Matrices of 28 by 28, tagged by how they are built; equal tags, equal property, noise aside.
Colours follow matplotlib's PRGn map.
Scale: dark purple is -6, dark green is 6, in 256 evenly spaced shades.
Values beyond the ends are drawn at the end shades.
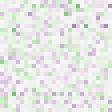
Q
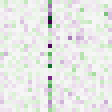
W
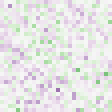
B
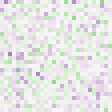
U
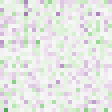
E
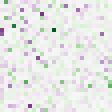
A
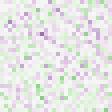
B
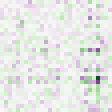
E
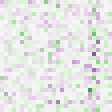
W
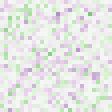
U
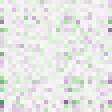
E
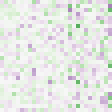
W
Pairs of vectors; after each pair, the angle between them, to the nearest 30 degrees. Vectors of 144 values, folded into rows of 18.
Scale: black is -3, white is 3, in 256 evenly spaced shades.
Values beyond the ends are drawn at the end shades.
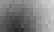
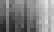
30 degrees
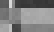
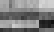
120 degrees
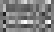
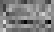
150 degrees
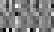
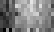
60 degrees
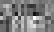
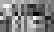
30 degrees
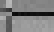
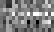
120 degrees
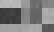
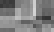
120 degrees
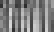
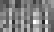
30 degrees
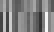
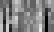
150 degrees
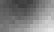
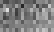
60 degrees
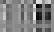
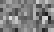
60 degrees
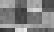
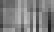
120 degrees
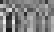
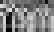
30 degrees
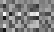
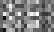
30 degrees
